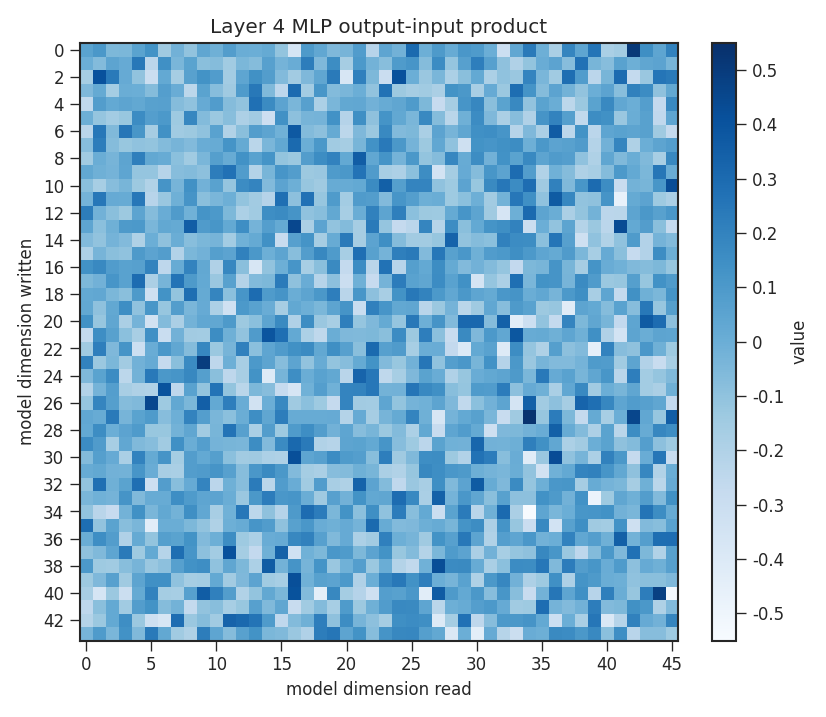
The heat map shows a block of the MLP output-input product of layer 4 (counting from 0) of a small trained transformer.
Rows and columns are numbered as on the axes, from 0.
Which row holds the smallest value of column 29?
22
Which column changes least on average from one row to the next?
2
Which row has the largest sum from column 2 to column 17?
13
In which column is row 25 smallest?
16
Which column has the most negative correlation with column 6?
11
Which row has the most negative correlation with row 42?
30
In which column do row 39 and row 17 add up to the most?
24
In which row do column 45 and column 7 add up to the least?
40
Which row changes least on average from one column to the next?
31
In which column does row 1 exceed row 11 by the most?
41
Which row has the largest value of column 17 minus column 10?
34
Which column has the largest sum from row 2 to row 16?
36
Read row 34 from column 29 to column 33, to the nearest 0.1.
0.2 -0.2 0 0.3 -0.2
